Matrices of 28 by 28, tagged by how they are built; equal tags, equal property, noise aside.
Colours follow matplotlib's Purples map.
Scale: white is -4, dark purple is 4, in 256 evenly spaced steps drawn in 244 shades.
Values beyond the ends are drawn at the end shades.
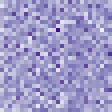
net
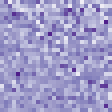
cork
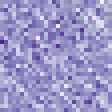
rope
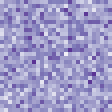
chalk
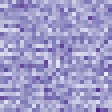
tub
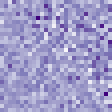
cork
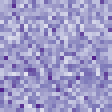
chalk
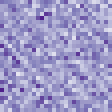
rope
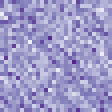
rope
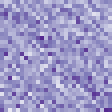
rope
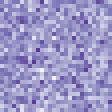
net
